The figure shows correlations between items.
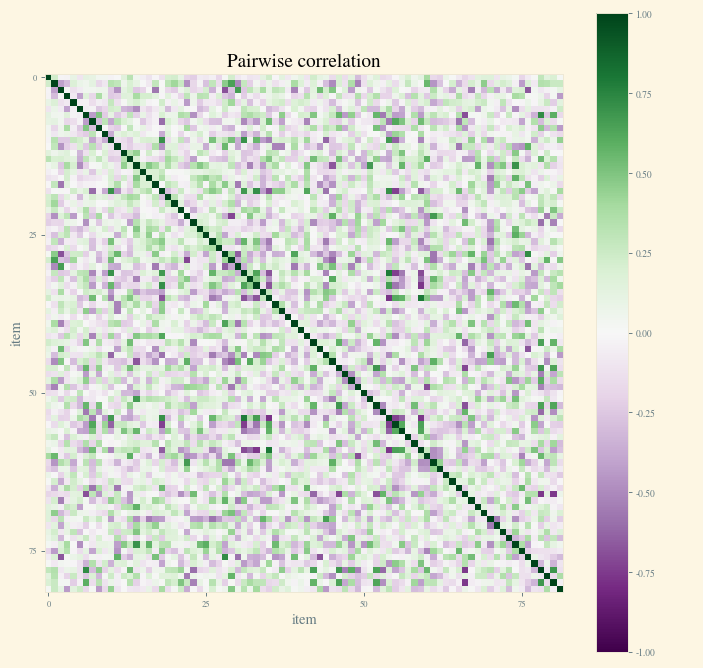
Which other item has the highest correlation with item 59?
35
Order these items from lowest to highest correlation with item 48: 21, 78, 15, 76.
15, 21, 76, 78
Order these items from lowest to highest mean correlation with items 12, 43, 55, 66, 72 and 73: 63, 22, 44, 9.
22, 63, 44, 9
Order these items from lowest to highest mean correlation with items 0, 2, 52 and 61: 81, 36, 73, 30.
81, 73, 36, 30
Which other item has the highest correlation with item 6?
78
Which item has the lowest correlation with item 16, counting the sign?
70
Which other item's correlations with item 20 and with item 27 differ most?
60
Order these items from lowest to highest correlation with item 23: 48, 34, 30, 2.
34, 48, 2, 30
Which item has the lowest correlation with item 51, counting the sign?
45
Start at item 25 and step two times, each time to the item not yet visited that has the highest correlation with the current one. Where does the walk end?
14
